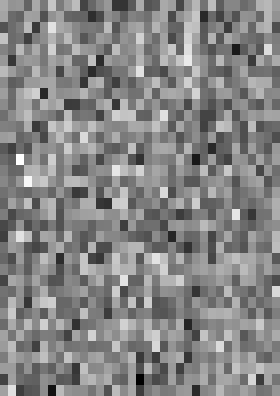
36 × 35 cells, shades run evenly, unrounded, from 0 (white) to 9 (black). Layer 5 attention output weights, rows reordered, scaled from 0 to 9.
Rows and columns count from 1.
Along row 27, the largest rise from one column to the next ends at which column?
16
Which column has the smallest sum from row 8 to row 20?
7
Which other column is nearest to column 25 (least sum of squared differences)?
34
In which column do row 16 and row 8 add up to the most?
11
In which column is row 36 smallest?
2
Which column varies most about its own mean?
18
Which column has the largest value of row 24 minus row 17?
4
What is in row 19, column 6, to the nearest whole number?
3
